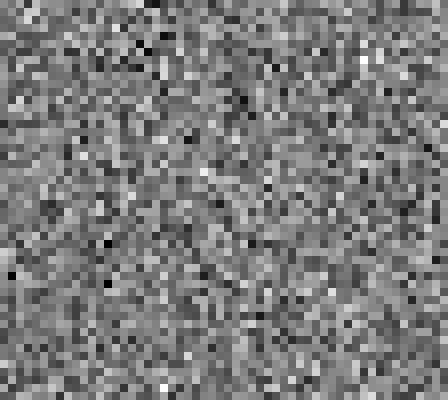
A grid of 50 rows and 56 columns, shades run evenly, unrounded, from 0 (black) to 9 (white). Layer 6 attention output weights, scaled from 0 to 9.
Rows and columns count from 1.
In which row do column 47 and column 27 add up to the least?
26
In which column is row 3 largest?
4
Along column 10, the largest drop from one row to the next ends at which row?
7
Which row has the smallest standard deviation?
11
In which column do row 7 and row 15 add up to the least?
32
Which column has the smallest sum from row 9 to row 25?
53
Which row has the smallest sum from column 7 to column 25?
31
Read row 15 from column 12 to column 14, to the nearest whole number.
6 5 6
